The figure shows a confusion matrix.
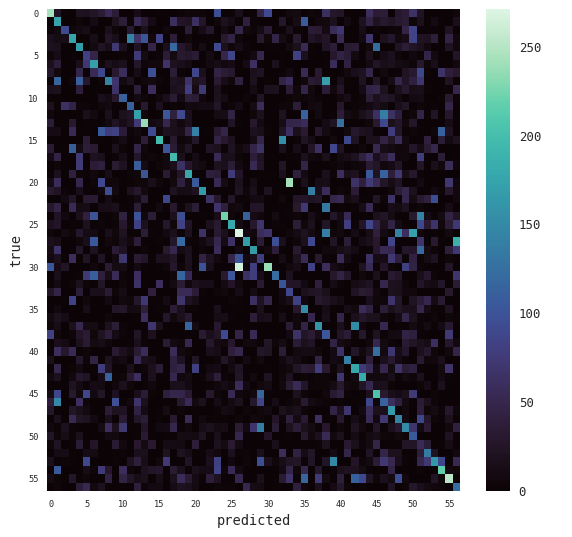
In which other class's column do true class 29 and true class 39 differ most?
26
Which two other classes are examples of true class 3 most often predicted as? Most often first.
11, 13
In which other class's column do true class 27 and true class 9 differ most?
56
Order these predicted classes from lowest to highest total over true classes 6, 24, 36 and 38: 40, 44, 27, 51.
44, 40, 27, 51
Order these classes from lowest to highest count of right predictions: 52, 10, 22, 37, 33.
22, 33, 10, 52, 37
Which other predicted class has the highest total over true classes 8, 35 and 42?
38
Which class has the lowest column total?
2
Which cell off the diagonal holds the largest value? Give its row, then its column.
30, 26
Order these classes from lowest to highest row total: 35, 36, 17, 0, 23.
36, 35, 23, 17, 0
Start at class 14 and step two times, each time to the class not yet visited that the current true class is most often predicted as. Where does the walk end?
33
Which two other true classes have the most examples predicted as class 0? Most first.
30, 38
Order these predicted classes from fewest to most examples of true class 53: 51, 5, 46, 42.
42, 51, 46, 5
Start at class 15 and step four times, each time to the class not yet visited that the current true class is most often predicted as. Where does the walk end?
1
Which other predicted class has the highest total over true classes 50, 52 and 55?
35
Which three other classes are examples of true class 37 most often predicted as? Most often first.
42, 19, 14
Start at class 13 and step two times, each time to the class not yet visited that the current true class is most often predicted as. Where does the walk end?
45
